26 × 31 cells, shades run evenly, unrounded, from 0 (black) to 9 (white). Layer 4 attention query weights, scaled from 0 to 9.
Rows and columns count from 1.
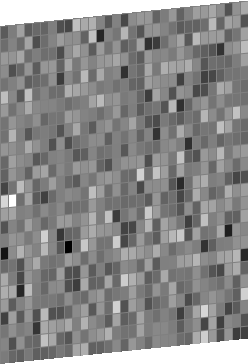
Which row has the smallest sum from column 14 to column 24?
15
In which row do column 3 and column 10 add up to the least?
21
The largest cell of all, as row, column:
14, 2
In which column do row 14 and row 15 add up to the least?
23
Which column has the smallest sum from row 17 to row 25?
9
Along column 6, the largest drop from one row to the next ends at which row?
26
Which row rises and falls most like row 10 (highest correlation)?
20
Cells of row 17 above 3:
27
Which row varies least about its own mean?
22
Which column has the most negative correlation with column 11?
29
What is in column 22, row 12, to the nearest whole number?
4
